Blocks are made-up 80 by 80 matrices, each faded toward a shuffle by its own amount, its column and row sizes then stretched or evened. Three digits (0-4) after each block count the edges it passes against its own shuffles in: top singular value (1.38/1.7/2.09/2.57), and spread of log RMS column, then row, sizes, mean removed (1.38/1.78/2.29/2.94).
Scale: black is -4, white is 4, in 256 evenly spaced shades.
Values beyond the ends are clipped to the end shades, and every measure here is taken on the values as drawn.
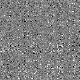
0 3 3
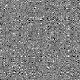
3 1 2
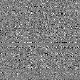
0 2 4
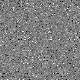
0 0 2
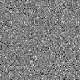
3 1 1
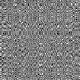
4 3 1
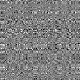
4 1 4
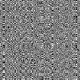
4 3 1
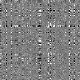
4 4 3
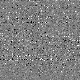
0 0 3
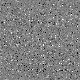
0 1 1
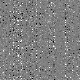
0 4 1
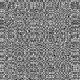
4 0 0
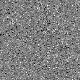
2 1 0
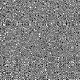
3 1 1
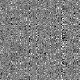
3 4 1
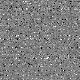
0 0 3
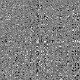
2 3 3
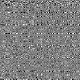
3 2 4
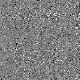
0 2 3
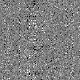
2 3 0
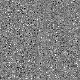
0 2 1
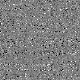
1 1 3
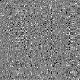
3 2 0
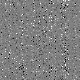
0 3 0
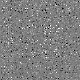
0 2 2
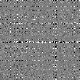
3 3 4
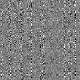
3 4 2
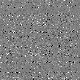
1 1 3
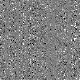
0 4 0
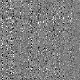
2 4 1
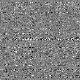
1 2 4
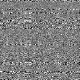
3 0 4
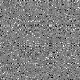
3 0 2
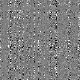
0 4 3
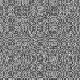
4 0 1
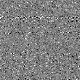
2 0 2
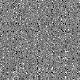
3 3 1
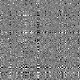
4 3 3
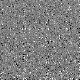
1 2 2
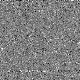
1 0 2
